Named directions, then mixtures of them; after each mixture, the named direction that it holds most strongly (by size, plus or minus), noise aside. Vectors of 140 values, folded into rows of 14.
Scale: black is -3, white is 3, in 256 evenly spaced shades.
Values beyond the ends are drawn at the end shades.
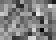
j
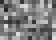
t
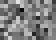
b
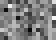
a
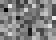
a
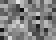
b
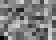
b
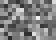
b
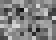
b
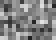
t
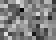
b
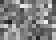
t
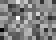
b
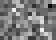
j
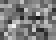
b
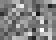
j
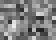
a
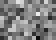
b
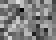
b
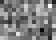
t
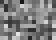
t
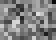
j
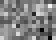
j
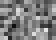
b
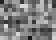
t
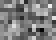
a
